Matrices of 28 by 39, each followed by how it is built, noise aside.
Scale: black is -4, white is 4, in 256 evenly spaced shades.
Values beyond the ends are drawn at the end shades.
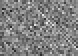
Toeplitz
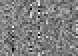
uneven columns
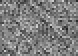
Toeplitz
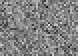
Toeplitz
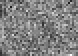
smooth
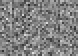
repeating rows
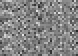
repeating rows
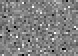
sparse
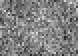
smooth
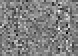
uneven columns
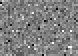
sparse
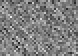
Toeplitz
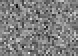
repeating rows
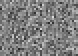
repeating rows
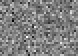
uneven columns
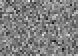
noise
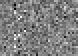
uneven columns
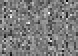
uneven columns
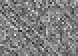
Toeplitz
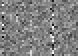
uneven columns
